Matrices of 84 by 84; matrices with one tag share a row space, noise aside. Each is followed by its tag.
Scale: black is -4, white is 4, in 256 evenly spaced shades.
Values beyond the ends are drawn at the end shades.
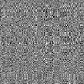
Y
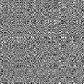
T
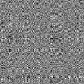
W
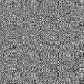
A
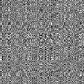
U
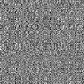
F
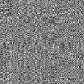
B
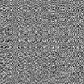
B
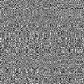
F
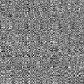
W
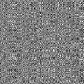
A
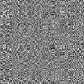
B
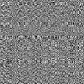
B
